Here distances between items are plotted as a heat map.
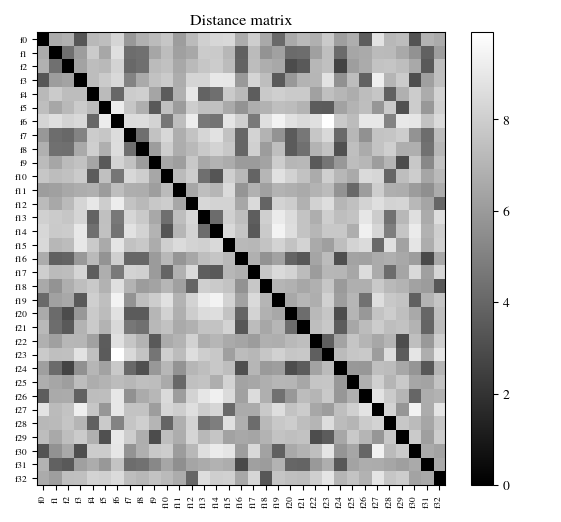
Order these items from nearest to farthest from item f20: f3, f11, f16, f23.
f16, f3, f11, f23
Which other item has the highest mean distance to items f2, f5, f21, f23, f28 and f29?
f6
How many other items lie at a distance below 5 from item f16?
8
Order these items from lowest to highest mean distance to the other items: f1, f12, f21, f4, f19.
f1, f21, f4, f19, f12
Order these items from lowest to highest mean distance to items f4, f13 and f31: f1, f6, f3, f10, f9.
f10, f6, f9, f1, f3
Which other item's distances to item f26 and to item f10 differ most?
f14
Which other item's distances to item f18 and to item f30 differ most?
f3
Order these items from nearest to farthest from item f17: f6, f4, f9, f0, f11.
f4, f6, f9, f11, f0
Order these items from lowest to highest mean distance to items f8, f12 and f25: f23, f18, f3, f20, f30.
f18, f20, f30, f3, f23
